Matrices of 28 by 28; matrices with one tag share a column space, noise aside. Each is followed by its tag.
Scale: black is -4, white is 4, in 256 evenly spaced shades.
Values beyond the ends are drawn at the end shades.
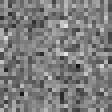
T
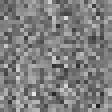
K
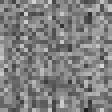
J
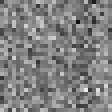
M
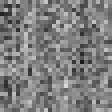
J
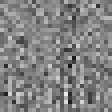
K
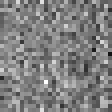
J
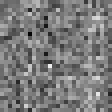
T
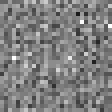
J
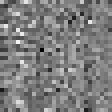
J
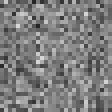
J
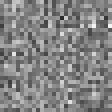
T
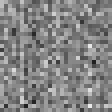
M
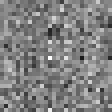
M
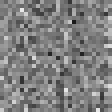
K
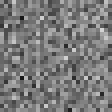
T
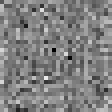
M
